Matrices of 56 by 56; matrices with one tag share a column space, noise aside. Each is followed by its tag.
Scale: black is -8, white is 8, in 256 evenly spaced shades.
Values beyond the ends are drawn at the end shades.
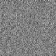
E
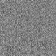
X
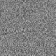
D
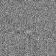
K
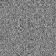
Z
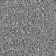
E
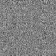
E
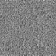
X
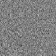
D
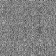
X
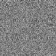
Z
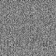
X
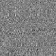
D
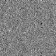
E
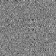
Z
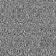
D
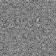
Z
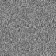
Z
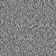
Z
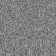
D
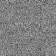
E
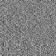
X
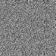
Z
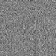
K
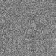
K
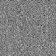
X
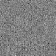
X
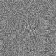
K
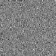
Z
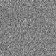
Z
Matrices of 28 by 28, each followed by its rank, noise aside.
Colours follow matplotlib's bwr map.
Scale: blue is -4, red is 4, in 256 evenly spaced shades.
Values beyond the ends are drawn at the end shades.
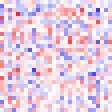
five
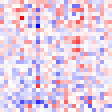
five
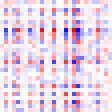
one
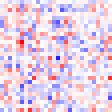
five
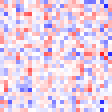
five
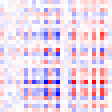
one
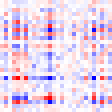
one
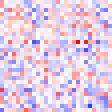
five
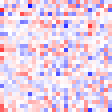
four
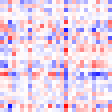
two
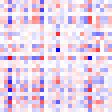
two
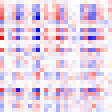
one
